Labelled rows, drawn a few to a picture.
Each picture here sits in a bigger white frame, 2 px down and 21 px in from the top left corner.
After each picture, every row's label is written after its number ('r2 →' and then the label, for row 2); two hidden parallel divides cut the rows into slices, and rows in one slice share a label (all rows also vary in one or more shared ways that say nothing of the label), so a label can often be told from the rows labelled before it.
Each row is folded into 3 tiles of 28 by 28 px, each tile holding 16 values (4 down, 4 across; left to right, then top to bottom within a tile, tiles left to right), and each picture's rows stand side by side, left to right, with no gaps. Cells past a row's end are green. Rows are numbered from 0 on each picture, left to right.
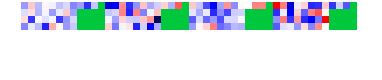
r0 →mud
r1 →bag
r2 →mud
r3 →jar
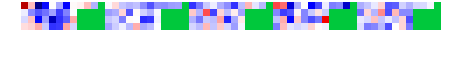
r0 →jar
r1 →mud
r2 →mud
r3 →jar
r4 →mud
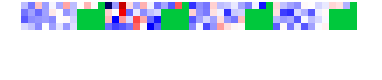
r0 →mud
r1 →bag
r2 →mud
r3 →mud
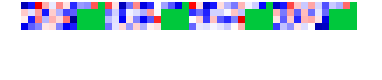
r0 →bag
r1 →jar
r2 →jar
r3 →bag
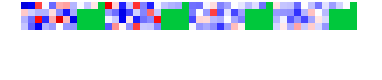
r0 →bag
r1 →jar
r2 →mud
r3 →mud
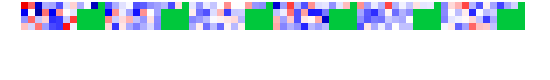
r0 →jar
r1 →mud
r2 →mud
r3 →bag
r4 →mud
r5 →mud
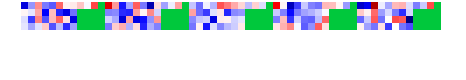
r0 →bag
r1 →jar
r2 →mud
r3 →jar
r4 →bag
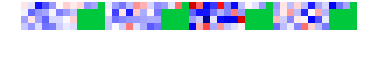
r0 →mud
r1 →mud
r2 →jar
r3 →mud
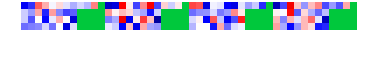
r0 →bag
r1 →bag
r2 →jar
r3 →bag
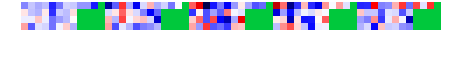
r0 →mud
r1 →bag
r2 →jar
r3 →jar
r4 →bag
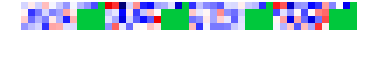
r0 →mud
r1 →jar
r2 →mud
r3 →jar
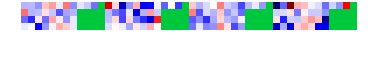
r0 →mud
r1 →jar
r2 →mud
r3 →bag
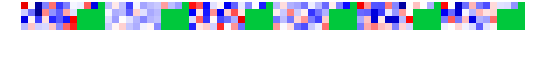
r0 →jar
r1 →mud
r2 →jar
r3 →mud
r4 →jar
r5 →jar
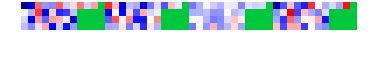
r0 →bag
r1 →jar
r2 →mud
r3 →bag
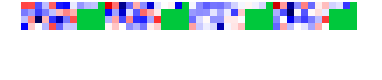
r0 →jar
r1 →jar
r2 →mud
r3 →jar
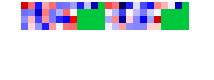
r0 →jar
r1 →jar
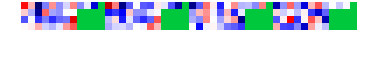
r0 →jar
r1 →jar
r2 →bag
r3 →bag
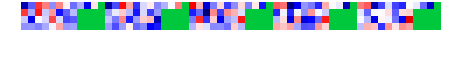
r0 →bag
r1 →bag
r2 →jar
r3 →jar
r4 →jar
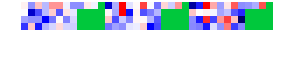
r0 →mud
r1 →bag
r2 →bag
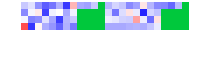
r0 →mud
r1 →mud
